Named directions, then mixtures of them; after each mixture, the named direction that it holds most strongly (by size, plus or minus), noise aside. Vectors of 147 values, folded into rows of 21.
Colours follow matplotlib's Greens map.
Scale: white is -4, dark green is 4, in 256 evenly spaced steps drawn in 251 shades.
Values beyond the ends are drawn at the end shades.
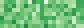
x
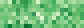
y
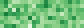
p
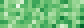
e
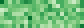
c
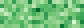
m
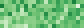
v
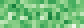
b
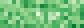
y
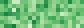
p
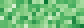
x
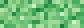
m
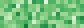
x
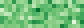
m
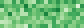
v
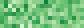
p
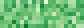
x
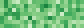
p
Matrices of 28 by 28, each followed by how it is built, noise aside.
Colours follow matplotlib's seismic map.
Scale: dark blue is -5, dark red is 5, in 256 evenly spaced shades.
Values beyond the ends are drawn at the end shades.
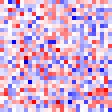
blocks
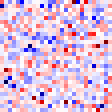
sparse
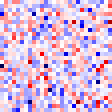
sparse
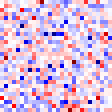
sparse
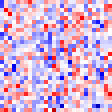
blocks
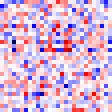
uneven rows
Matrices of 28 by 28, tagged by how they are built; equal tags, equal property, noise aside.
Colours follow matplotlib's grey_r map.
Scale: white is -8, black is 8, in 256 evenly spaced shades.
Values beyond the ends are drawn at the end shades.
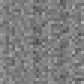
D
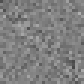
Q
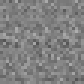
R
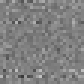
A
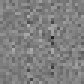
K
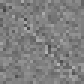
Q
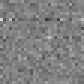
A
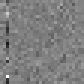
K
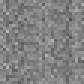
D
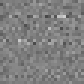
A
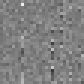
K
